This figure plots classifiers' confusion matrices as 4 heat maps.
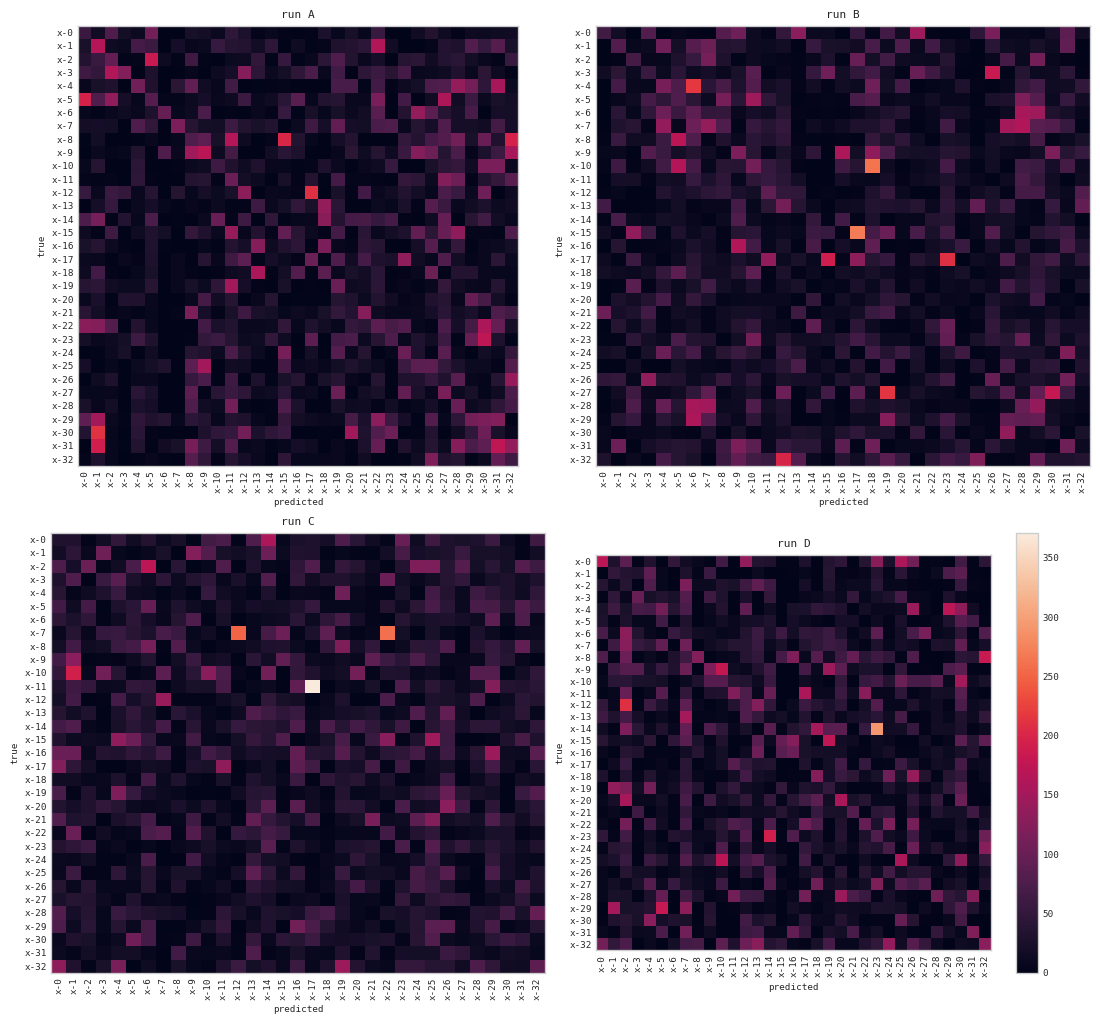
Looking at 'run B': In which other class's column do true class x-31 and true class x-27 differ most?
x-19
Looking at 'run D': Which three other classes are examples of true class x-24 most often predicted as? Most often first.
x-32, x-26, x-10
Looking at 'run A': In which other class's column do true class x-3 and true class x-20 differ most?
x-2
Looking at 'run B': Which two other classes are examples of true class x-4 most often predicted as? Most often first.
x-6, x-18
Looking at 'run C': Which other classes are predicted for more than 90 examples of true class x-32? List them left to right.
x-0, x-4, x-19
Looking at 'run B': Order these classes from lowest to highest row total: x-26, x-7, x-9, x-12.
x-12, x-26, x-9, x-7
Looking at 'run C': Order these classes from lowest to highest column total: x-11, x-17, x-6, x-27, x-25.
x-27, x-11, x-17, x-6, x-25
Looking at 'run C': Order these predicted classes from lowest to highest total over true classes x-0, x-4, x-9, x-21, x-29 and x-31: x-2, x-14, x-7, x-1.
x-7, x-2, x-1, x-14
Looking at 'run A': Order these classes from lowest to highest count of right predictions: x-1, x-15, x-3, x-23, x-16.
x-16, x-23, x-15, x-3, x-1
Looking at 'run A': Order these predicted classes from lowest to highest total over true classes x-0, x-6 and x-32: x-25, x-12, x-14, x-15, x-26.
x-14, x-12, x-15, x-25, x-26
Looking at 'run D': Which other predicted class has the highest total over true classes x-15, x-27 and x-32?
x-19
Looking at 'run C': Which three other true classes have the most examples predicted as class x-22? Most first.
x-7, x-15, x-3
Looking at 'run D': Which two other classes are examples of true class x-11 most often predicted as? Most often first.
x-17, x-22
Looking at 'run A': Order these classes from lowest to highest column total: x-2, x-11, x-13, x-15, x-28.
x-13, x-2, x-15, x-28, x-11
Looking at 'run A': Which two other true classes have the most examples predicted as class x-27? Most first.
x-5, x-11
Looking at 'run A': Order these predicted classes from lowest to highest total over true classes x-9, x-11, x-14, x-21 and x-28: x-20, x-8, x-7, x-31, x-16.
x-7, x-16, x-20, x-31, x-8
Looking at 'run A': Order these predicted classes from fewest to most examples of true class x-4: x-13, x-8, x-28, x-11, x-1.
x-13, x-1, x-11, x-8, x-28
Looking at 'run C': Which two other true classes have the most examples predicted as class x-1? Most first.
x-10, x-9
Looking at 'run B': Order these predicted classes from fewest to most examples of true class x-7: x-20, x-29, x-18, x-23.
x-20, x-18, x-23, x-29
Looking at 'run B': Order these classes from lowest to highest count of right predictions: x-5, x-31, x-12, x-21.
x-21, x-12, x-5, x-31
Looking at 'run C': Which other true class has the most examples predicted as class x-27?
x-2
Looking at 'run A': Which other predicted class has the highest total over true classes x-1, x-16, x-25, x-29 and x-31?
x-22
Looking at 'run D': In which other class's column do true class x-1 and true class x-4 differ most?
x-26
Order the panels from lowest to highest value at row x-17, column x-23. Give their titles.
run D, run A, run C, run B
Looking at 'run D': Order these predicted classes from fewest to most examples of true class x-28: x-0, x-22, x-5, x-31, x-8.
x-0, x-8, x-22, x-5, x-31
